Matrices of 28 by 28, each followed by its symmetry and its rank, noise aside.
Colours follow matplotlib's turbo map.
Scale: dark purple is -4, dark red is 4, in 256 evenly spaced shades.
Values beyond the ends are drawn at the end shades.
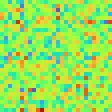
no symmetry, rank seven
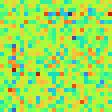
antisymmetric, rank six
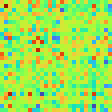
no symmetry, rank six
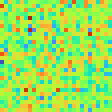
no symmetry, rank six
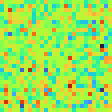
no symmetry, rank eight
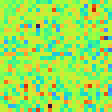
no symmetry, rank seven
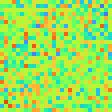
antisymmetric, rank eight
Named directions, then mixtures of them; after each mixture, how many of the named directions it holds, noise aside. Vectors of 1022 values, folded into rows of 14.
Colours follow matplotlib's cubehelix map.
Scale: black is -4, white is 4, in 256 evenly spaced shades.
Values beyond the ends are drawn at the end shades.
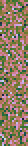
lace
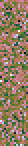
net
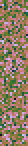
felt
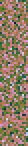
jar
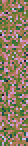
three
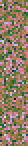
one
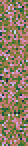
two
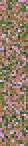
four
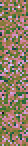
four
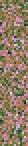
three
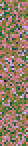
three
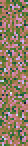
two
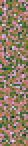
three
